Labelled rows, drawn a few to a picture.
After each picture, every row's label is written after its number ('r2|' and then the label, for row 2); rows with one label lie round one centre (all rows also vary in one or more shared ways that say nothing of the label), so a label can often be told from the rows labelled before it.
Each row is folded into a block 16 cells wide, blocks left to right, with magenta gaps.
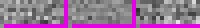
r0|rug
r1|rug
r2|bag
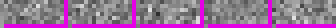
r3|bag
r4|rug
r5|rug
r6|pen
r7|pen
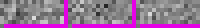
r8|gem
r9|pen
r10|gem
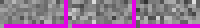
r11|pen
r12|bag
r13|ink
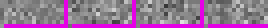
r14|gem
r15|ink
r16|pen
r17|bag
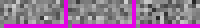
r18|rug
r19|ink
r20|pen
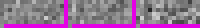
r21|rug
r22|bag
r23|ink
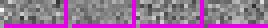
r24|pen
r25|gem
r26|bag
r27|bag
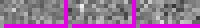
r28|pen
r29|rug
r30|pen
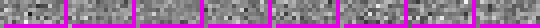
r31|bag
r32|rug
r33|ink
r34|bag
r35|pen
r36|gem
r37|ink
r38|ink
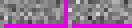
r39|gem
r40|rug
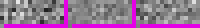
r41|rug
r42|bag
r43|pen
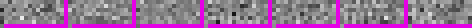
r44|gem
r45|pen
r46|ink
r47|ink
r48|bag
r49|rug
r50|bag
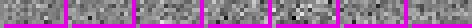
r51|rug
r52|bag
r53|bag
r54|rug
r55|gem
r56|ink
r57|bag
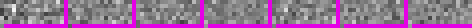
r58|rug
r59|gem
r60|ink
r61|bag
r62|rug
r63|bag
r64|rug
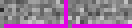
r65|bag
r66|ink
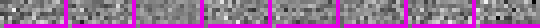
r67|pen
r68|rug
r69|bag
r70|rug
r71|gem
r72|bag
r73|bag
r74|rug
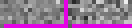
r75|ink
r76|pen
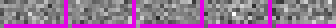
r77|gem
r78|rug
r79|gem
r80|gem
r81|pen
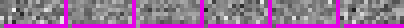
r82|ink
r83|gem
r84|ink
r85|ink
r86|ink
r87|bag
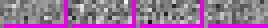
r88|rug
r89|rug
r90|ink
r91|ink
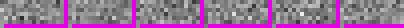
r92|pen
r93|rug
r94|rug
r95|gem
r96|gem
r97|ink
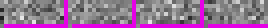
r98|gem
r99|ink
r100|pen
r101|pen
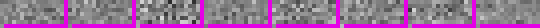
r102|pen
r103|rug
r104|gem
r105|rug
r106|ink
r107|rug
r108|bag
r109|ink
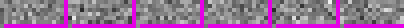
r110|gem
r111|gem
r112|gem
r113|rug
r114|pen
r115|ink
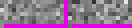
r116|bag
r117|pen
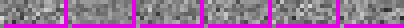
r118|ink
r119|ink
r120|rug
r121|gem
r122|bag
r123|pen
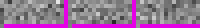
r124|gem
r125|ink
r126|ink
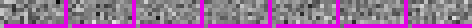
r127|bag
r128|pen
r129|bag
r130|pen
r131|ink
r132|ink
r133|rug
